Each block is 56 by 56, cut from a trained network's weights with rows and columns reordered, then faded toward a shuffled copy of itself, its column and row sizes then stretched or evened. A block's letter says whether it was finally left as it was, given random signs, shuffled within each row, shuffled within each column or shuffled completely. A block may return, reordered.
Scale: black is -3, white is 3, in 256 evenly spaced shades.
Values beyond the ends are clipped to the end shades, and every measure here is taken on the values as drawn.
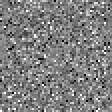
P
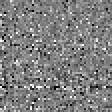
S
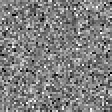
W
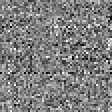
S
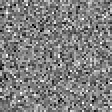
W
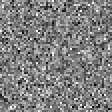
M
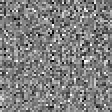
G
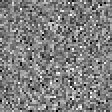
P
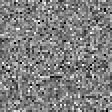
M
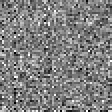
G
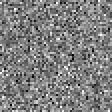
W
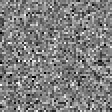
S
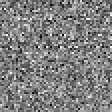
M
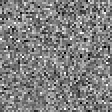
M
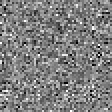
G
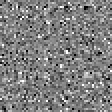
G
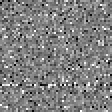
M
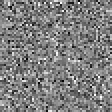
S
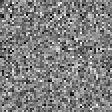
G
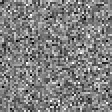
P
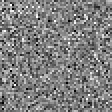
P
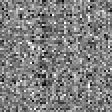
G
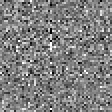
G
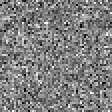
P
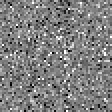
P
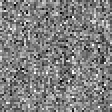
P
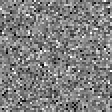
W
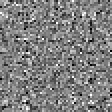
G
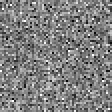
W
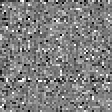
S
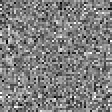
G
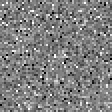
W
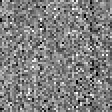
P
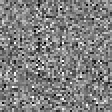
S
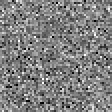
W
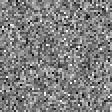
W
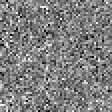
P
